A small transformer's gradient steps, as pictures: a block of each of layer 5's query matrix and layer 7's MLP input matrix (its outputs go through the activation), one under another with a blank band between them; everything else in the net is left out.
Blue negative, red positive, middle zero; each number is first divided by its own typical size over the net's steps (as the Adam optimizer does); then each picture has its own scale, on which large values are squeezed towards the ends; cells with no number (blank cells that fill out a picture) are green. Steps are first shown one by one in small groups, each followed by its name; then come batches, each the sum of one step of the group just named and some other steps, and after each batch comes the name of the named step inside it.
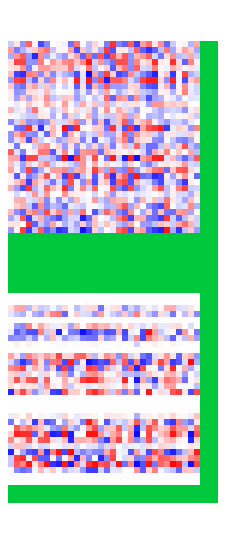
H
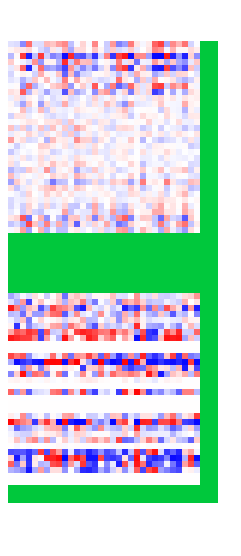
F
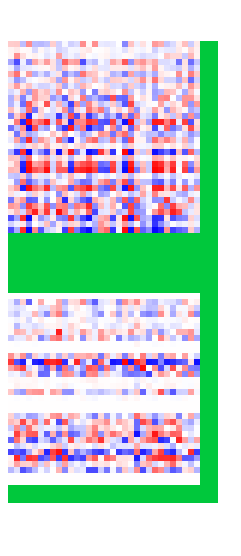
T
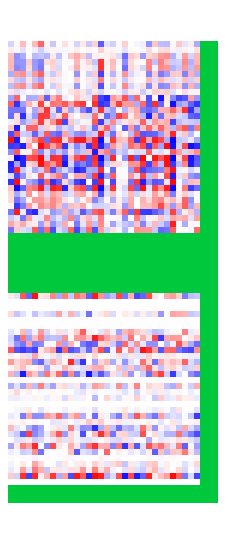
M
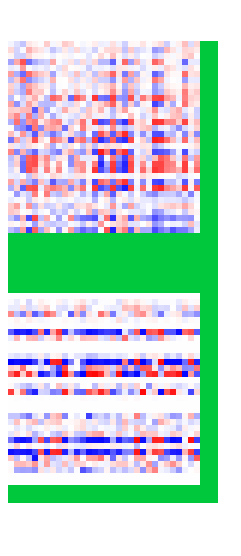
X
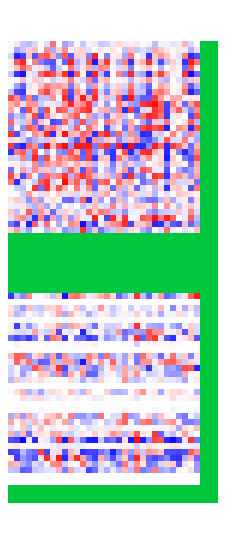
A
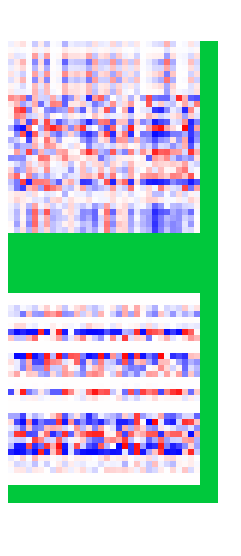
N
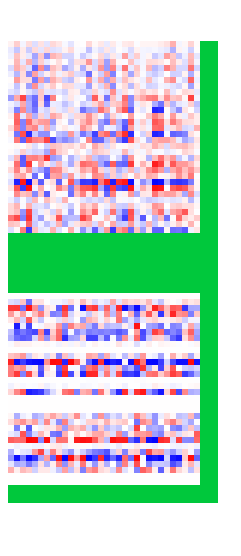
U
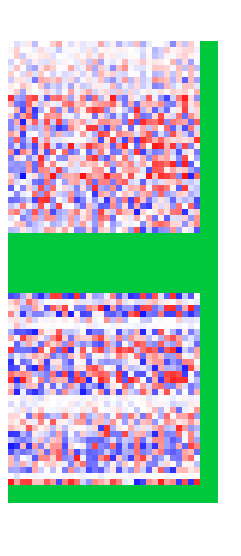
X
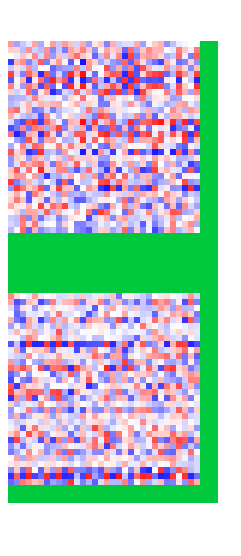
T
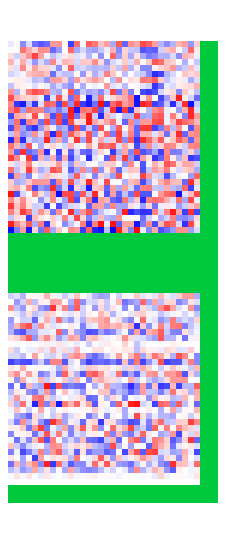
X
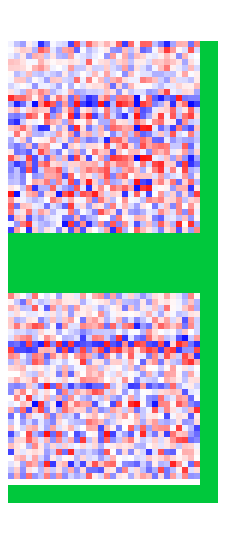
H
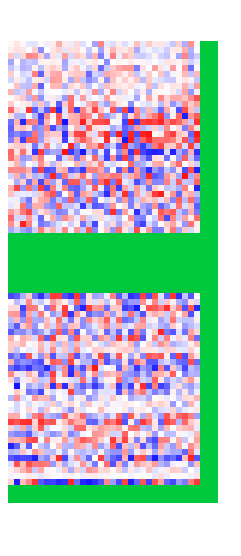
U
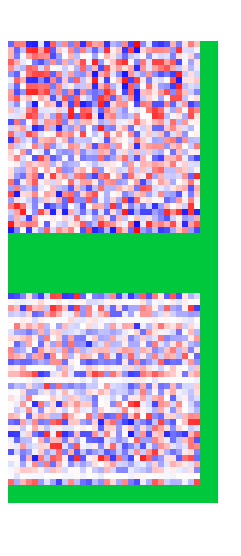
X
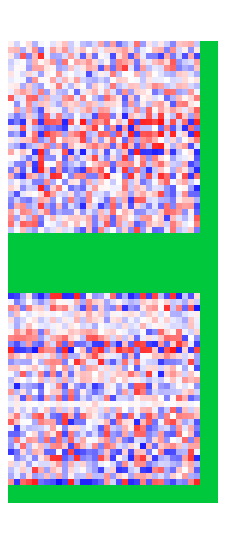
F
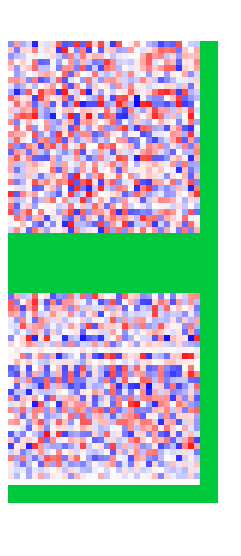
A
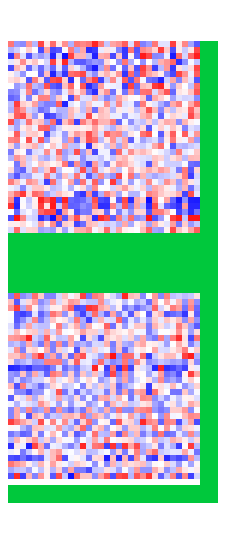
F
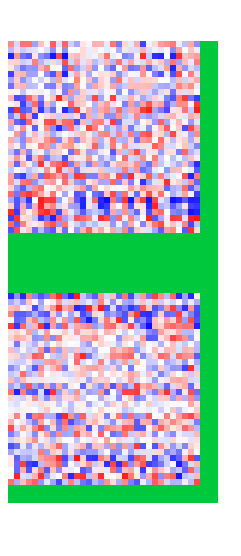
F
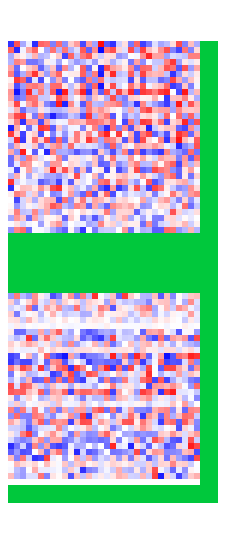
X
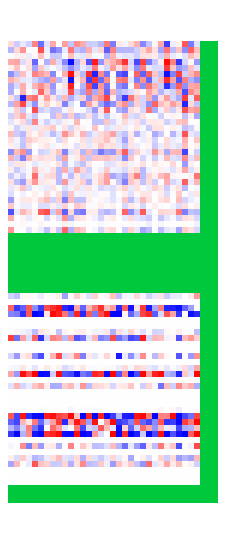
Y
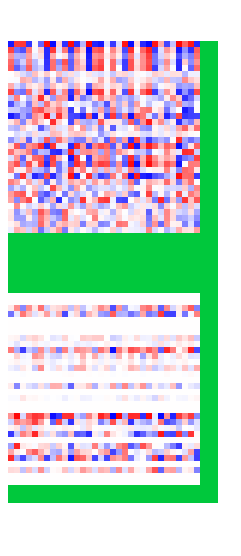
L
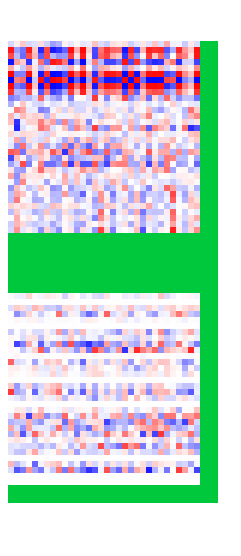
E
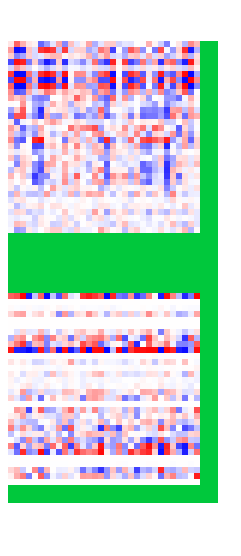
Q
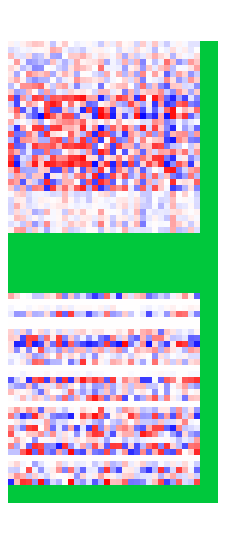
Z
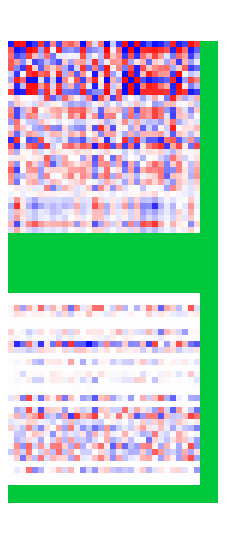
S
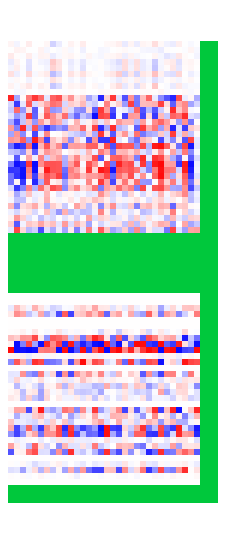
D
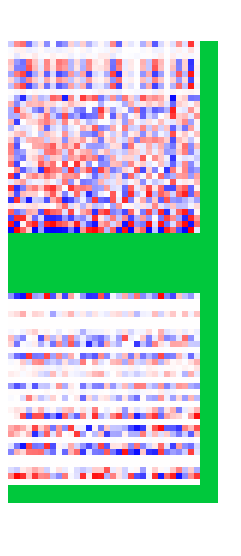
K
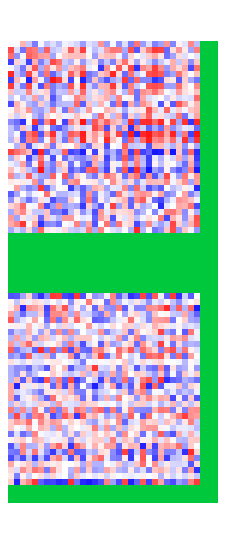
E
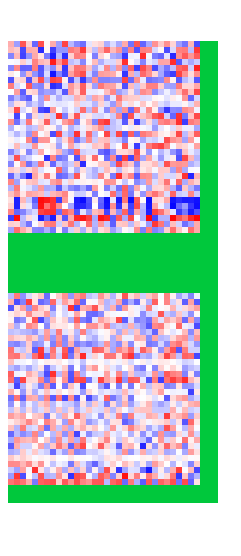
E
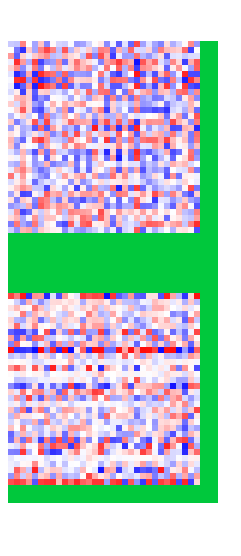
Q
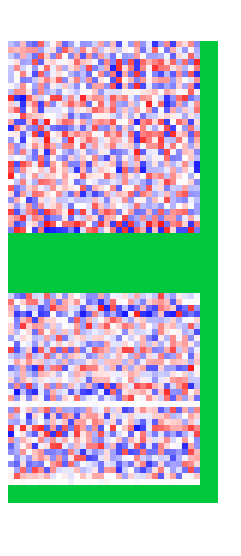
K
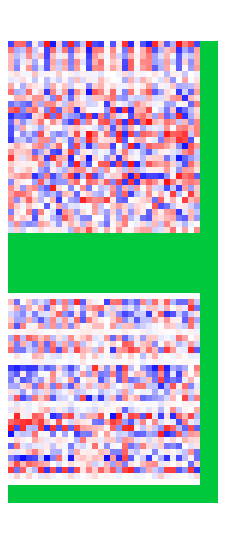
L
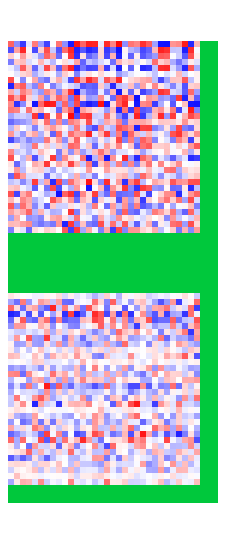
Z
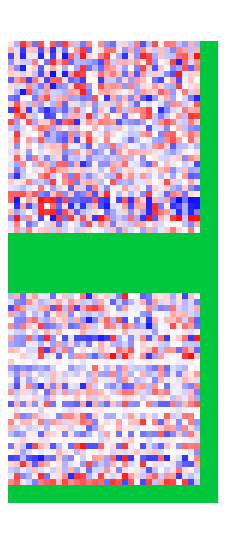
E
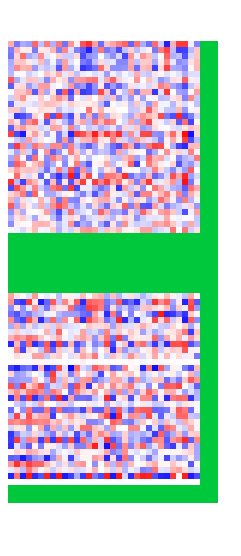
L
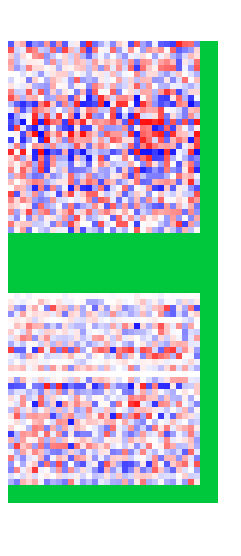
L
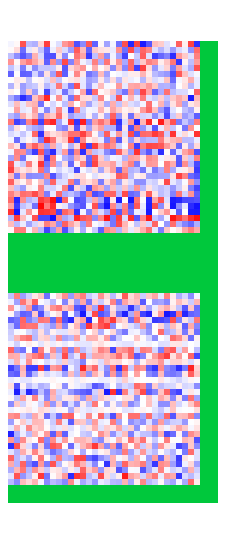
L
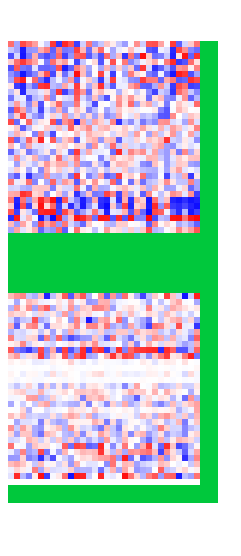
Q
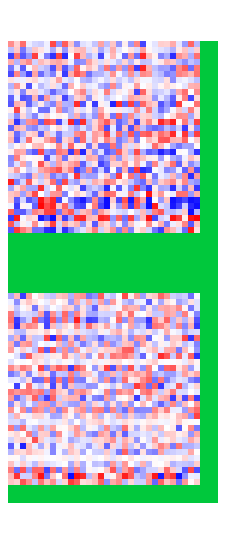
K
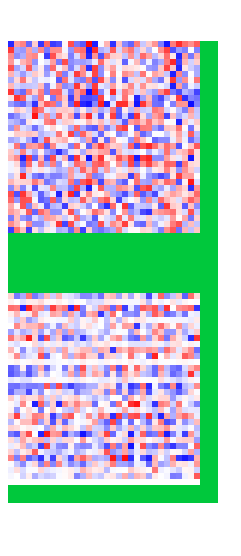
L
